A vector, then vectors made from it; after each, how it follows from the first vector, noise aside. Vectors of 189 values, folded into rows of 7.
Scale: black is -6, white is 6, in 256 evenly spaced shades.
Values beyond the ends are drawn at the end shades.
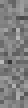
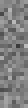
reversed.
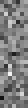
wrapped around, scaled up.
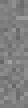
negated, shrunk.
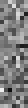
wrapped around, scaled up.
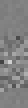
negated, partly zeroed.
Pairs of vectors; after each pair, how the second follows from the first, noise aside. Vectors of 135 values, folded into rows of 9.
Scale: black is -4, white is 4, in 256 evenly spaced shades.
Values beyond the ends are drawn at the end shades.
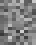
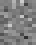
partly zeroed.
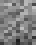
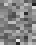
sign-scrambled.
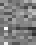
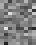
sign-scrambled.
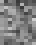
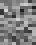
shuffled.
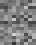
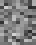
sign-scrambled.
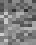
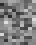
sign-scrambled.
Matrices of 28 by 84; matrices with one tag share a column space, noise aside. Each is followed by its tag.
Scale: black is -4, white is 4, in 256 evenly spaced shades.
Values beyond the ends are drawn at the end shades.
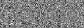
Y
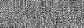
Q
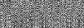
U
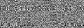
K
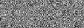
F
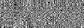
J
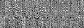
Q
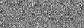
F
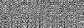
U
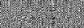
Q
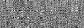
Q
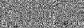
Y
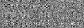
Y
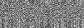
U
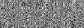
J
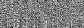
U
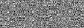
F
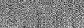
U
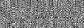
Q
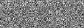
F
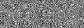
Y
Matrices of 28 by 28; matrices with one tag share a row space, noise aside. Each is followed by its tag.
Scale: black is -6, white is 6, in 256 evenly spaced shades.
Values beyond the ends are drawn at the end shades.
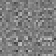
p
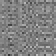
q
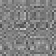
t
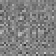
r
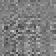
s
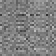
t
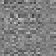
s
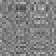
t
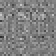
r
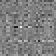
p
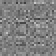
t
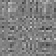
q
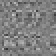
s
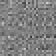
q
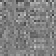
t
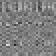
p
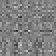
p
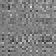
q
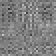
q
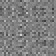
r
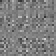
r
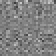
p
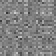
p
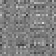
t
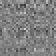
t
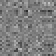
p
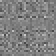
r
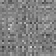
q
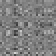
p
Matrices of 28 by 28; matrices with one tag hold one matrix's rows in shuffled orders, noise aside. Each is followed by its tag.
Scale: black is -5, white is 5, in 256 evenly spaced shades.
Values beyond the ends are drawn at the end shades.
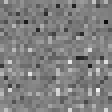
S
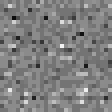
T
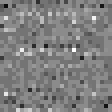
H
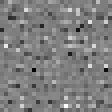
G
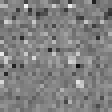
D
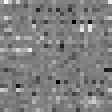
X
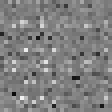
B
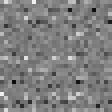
D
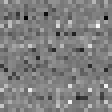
S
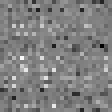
B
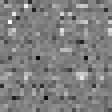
T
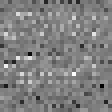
H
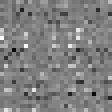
D
